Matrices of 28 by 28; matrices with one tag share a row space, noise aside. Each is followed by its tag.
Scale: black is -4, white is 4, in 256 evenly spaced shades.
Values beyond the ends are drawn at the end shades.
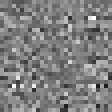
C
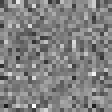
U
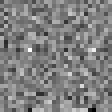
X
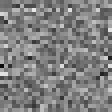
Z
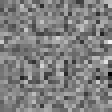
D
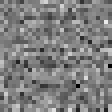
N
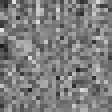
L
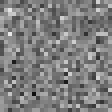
C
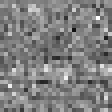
D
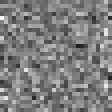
Z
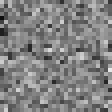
Z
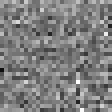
N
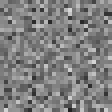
X
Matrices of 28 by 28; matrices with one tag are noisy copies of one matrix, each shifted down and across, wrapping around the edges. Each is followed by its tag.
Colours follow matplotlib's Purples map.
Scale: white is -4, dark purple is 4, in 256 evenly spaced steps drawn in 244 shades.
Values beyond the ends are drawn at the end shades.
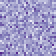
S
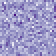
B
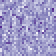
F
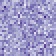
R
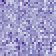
F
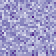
B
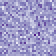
B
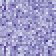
F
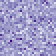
B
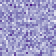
S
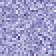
R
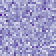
R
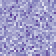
R
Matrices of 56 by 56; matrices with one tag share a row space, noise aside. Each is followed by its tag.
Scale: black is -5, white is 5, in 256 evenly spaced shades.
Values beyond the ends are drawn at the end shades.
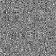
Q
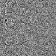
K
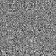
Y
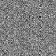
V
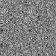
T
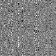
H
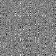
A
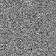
T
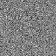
T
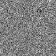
V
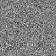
Y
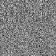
V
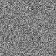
V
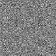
Q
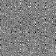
A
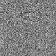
T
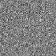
V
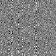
H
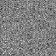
Q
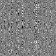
H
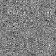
Y
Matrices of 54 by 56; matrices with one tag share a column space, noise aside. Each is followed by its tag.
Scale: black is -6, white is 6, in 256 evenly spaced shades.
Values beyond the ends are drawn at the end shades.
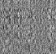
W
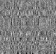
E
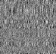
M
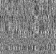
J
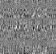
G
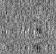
J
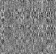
W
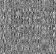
W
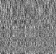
M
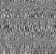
G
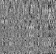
M
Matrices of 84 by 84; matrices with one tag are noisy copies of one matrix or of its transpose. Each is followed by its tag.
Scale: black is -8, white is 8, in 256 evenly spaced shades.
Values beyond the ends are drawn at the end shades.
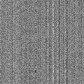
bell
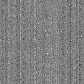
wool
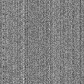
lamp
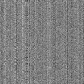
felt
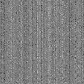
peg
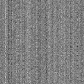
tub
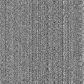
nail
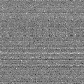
bell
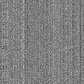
lamp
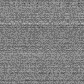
lamp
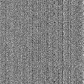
nail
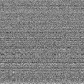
nail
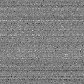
wool
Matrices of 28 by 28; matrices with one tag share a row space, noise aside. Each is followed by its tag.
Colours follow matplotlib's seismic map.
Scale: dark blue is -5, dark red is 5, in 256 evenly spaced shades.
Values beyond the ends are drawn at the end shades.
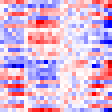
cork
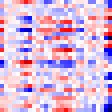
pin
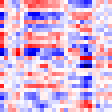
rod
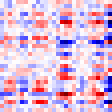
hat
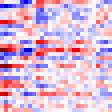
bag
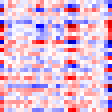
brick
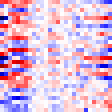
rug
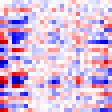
rug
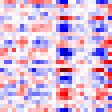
hat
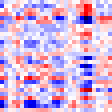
rod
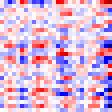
hat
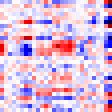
pin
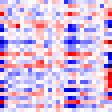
brick
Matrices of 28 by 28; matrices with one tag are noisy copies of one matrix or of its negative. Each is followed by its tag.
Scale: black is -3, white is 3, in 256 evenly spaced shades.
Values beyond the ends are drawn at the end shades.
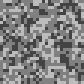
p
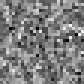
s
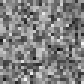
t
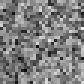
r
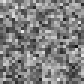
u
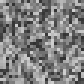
s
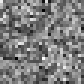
t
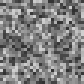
p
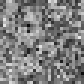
r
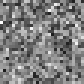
p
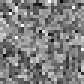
s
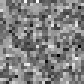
s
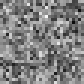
t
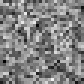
p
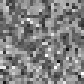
s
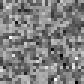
t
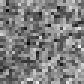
r
